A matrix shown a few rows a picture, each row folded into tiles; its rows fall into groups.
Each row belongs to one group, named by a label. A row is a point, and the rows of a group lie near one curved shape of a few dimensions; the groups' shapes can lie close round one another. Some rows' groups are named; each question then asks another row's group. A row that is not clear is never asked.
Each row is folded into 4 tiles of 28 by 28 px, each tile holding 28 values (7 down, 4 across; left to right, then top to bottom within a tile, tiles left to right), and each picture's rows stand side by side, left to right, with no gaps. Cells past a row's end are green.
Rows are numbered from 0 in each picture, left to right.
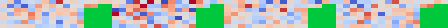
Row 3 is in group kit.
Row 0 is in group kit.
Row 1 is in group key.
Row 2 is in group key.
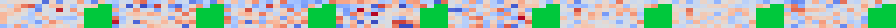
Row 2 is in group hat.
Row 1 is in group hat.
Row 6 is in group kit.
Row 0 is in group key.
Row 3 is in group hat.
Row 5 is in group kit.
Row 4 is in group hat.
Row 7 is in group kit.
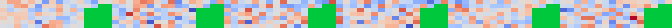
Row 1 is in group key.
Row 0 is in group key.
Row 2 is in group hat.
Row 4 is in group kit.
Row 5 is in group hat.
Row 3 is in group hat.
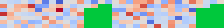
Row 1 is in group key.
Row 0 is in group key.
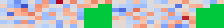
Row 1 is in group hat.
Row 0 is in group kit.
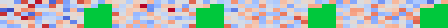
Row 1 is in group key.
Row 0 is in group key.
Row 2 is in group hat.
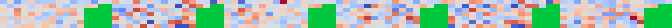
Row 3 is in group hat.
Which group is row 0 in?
kit
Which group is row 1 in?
hat
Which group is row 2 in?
kit
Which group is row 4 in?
hat
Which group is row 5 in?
hat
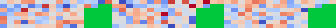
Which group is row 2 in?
key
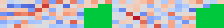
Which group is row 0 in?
kit
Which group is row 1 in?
key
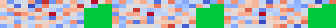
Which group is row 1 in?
hat
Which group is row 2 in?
hat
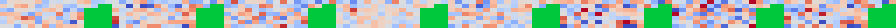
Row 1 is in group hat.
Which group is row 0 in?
key
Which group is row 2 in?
hat
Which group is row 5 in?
hat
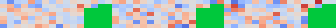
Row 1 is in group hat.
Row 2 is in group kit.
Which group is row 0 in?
kit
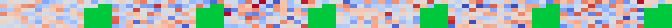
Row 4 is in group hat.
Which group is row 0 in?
key
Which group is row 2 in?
key
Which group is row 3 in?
kit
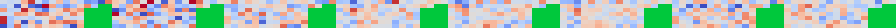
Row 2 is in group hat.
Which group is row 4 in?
kit
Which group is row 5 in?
kit
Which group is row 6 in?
hat
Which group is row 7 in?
key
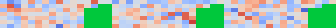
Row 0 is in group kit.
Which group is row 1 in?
hat
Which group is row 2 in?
key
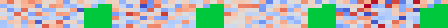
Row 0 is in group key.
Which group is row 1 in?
kit
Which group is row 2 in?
key
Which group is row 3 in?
key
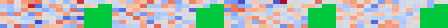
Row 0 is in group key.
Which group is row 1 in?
key
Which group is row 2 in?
kit
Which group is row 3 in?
key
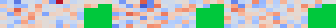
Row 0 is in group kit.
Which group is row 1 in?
kit
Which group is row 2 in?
kit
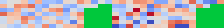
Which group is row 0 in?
key
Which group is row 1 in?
hat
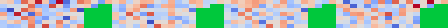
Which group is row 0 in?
key
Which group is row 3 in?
kit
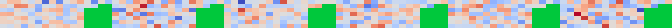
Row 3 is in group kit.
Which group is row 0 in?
key
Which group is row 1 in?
key
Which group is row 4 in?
key
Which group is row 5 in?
key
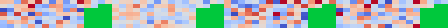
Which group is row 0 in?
key
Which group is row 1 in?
key
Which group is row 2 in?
kit
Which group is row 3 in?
key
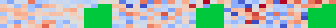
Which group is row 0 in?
kit
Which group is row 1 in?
kit
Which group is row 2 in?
kit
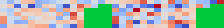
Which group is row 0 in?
hat
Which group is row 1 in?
hat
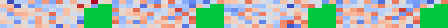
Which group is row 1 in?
hat
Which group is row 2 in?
hat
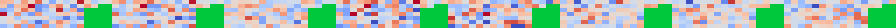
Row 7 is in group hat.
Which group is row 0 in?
key
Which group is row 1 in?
key
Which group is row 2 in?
key
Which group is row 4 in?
hat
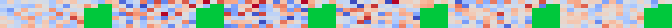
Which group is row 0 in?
hat
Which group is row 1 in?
kit
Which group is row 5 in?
key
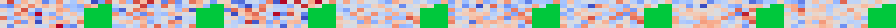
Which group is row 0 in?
hat
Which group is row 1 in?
key
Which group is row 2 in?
kit
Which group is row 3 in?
hat
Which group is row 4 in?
hat
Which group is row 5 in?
hat
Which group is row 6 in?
hat
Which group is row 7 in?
kit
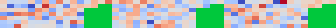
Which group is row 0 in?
kit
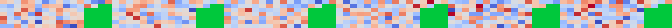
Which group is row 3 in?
kit
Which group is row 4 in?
key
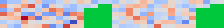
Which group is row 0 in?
key
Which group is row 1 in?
key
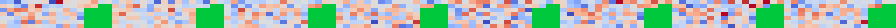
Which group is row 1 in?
key
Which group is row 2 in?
kit
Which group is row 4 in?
key
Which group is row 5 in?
kit
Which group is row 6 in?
kit
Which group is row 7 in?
kit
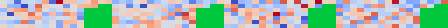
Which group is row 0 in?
kit
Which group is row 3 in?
hat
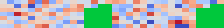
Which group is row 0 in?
kit
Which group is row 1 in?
hat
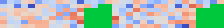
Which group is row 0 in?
hat
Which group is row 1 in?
hat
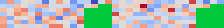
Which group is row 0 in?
hat
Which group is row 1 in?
key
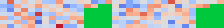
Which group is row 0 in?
hat
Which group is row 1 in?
kit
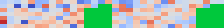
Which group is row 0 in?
hat
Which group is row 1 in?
kit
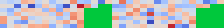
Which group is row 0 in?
hat
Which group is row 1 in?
hat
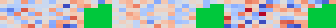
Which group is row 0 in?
hat
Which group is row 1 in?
key
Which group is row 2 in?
hat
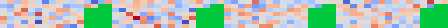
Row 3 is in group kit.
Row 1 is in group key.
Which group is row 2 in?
kit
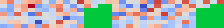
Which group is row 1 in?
kit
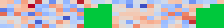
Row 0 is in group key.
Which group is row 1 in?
hat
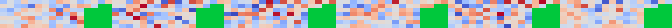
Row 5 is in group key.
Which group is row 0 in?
hat
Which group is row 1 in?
key
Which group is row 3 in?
kit
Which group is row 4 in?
kit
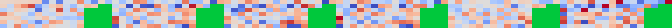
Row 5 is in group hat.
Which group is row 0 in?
key
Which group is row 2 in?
hat
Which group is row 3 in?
hat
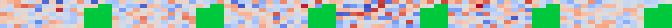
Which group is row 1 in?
hat
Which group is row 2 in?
kit
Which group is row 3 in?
kit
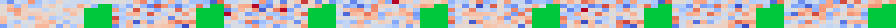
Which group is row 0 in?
kit
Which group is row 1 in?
hat
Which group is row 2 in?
key
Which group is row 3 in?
kit
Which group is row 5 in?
hat
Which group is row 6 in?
hat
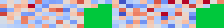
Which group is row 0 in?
key
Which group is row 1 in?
kit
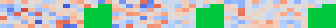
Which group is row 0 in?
hat
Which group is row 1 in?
kit
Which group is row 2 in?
kit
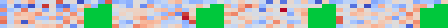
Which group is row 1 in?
hat
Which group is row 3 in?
hat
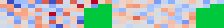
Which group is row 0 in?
kit
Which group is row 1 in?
key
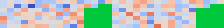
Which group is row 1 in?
key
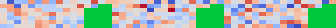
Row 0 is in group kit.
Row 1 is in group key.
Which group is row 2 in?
hat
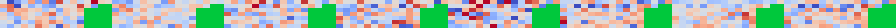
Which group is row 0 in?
kit
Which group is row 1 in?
kit
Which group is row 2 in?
key
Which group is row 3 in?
hat
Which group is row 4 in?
key
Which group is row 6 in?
hat
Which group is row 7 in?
hat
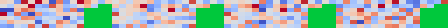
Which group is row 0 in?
key
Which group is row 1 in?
key
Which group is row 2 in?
key
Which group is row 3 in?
hat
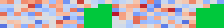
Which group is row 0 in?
key
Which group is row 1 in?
key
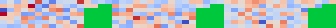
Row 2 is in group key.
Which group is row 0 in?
key
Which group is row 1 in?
key
